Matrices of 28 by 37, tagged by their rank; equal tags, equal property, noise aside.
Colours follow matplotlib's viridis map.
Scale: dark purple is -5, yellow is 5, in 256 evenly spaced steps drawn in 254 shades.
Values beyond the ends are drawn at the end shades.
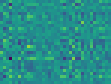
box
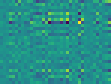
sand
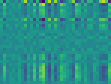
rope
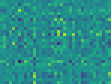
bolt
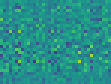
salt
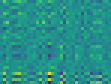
sand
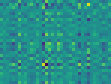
sand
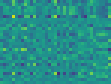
box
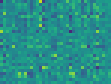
salt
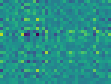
sand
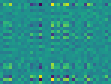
rope
